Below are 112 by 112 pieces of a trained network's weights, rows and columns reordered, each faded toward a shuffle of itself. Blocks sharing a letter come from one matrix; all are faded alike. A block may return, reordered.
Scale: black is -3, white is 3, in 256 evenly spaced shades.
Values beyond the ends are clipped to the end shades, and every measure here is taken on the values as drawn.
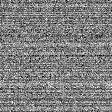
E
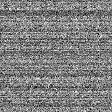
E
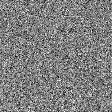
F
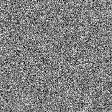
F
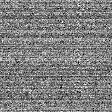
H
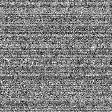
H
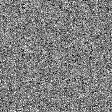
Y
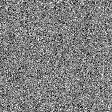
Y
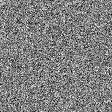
F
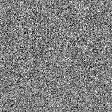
Y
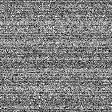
H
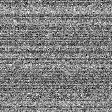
E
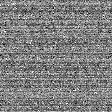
H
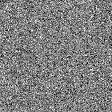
Y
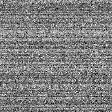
H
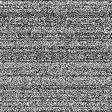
E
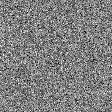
F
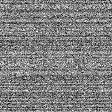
E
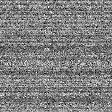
H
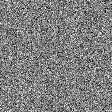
F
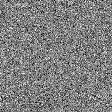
F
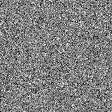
F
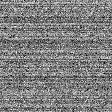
E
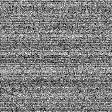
E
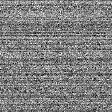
H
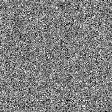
Y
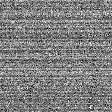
H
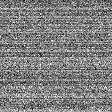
H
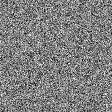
F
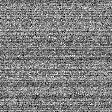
H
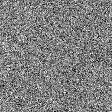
F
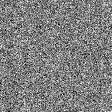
F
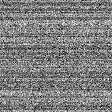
E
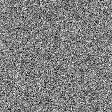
F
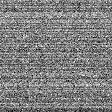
E
